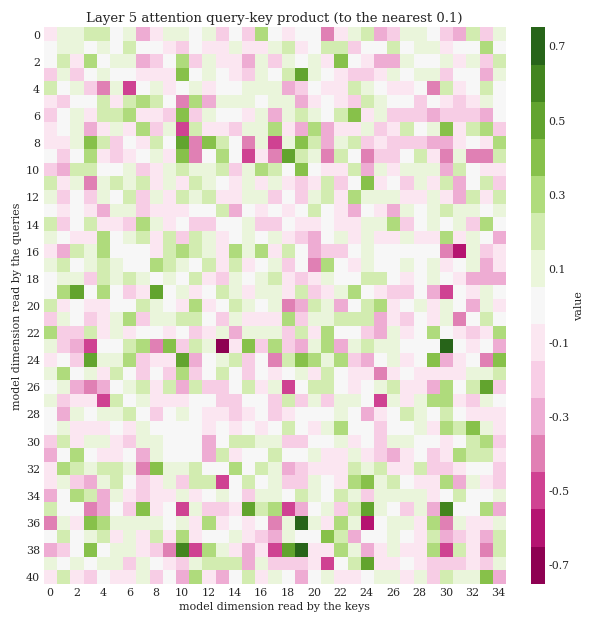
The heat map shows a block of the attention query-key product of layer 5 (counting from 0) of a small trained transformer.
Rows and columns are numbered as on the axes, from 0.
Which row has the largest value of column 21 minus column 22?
23
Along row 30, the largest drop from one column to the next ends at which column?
34
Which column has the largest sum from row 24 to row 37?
22
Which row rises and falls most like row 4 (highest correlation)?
35
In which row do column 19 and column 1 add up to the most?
36
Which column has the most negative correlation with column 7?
10
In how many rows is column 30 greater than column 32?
17
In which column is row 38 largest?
19
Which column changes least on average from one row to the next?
28
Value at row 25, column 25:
-0.4
